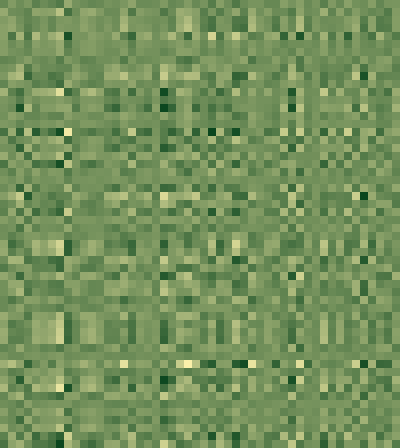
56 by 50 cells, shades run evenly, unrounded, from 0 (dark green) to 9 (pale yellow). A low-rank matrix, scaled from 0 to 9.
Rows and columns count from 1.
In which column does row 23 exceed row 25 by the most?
46
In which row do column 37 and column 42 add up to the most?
56
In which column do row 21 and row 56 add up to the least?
8
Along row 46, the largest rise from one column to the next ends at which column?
32
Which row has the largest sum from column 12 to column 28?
25
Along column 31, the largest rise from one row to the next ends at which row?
47
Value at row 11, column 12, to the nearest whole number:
3
